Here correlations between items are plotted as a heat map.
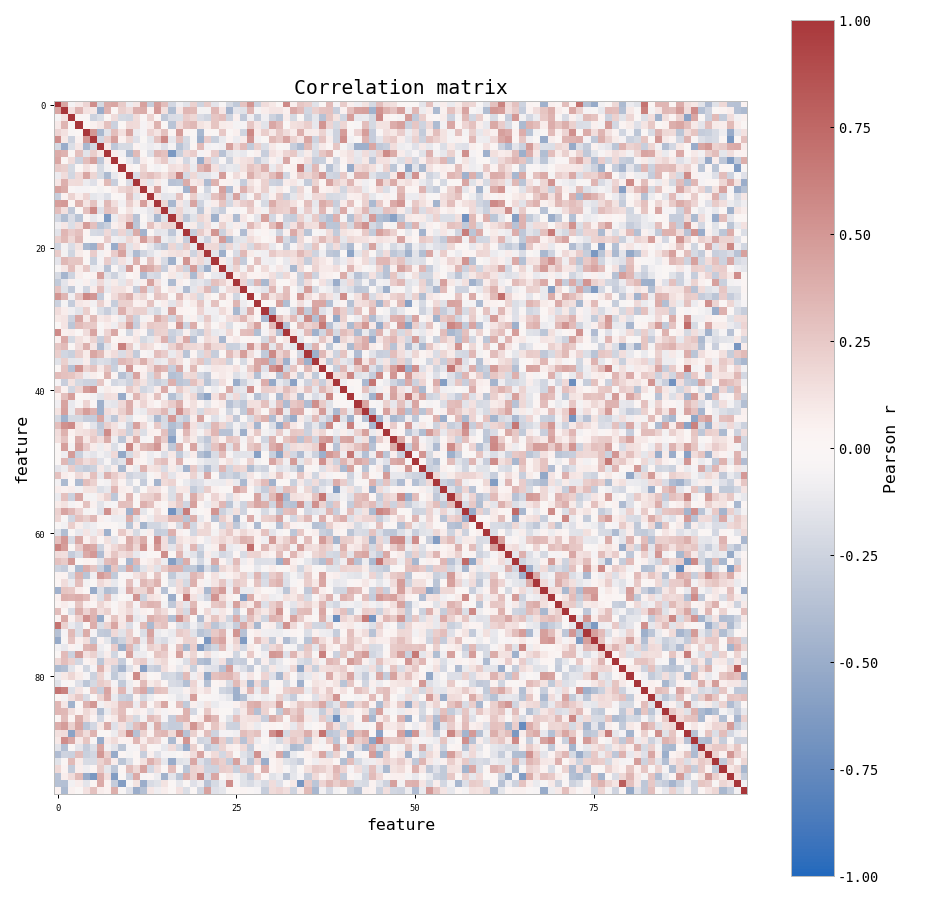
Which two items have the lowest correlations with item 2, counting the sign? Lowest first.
88, 84
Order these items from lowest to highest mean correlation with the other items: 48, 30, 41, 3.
41, 30, 3, 48
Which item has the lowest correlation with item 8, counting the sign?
94
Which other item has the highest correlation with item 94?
20
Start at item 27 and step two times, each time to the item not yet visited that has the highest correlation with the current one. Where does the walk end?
0
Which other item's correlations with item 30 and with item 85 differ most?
37
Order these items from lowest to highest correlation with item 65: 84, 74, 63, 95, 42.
84, 42, 95, 63, 74
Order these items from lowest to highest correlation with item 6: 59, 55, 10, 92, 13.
10, 13, 59, 55, 92
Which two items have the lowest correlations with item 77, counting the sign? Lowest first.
64, 53
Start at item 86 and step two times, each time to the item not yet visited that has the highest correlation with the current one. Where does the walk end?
43
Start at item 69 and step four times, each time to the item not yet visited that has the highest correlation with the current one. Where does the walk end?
45
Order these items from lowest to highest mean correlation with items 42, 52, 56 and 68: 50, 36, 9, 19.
50, 9, 19, 36
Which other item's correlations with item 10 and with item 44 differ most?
72
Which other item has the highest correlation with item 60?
16
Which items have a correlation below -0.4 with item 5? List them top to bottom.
20, 68, 94
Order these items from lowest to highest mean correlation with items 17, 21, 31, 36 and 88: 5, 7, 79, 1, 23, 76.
79, 7, 23, 76, 1, 5
